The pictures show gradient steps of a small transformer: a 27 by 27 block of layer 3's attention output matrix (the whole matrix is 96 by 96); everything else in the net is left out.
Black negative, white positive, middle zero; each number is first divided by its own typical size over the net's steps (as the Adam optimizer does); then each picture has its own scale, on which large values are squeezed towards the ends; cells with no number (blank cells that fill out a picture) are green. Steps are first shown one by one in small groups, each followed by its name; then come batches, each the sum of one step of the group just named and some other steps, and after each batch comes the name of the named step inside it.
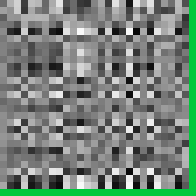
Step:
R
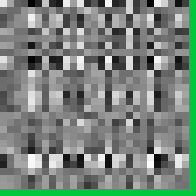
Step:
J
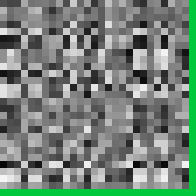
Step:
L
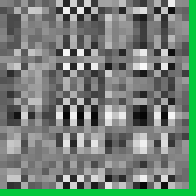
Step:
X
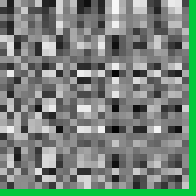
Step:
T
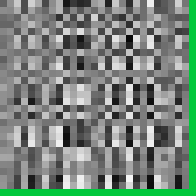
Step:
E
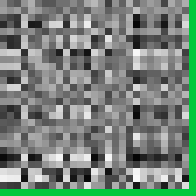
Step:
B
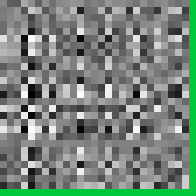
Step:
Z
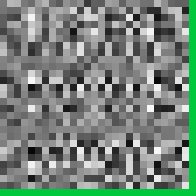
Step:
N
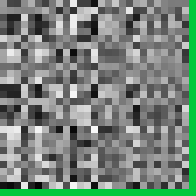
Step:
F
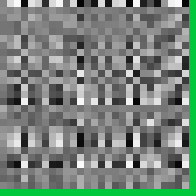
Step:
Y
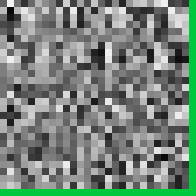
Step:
N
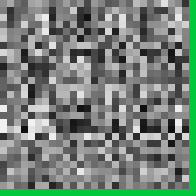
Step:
Z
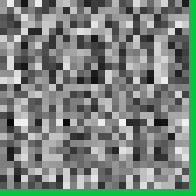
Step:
R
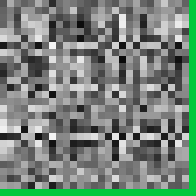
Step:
Z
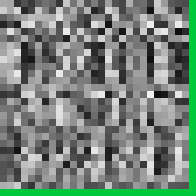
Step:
J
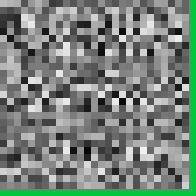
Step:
N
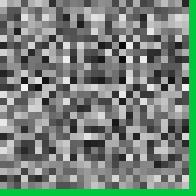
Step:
N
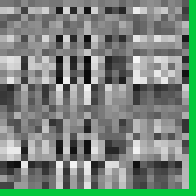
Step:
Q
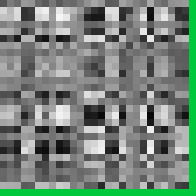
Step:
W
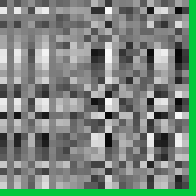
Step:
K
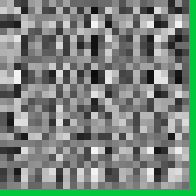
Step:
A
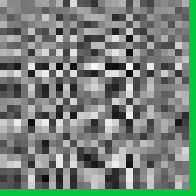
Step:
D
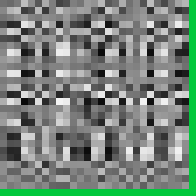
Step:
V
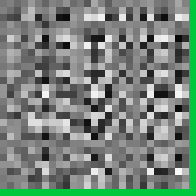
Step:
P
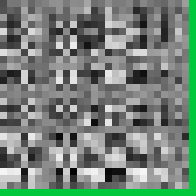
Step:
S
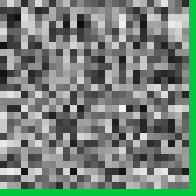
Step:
S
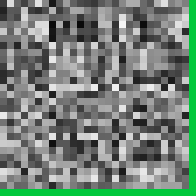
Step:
S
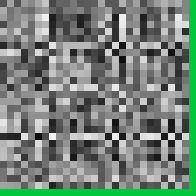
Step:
V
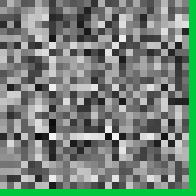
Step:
K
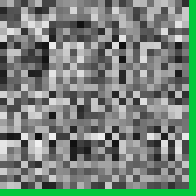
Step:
V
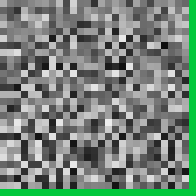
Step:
D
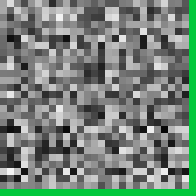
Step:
W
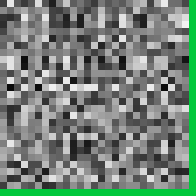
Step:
Q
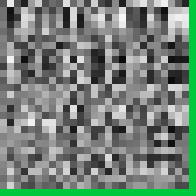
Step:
P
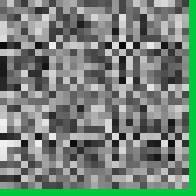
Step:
D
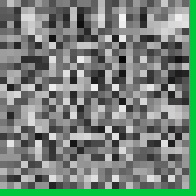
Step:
P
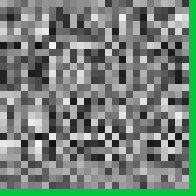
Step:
P
